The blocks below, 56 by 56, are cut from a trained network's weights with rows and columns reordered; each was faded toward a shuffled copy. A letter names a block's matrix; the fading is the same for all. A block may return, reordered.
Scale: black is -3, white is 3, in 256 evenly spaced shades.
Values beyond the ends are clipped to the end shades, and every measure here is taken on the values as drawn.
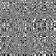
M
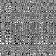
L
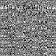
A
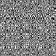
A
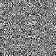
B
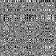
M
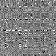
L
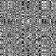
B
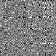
L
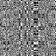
B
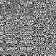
A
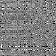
L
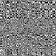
M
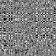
M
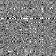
L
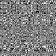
A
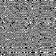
L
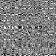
A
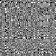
L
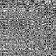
A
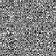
B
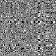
M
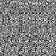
A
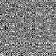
A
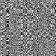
B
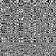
M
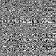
A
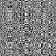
B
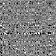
L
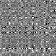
L
